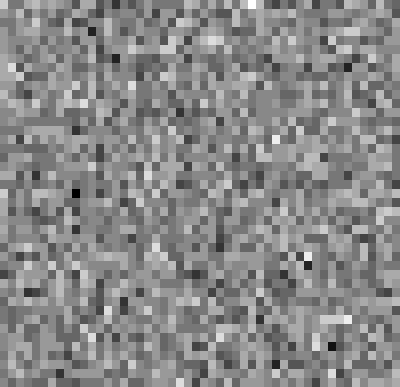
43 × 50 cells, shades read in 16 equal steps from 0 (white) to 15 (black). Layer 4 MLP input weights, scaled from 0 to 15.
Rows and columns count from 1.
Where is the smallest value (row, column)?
1, 32
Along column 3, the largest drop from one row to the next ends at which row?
9
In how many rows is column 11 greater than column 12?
22
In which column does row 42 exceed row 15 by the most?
8
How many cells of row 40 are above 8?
9
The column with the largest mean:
13
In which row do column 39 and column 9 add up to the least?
29
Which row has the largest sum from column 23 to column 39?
41
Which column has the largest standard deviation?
10
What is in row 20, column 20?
6
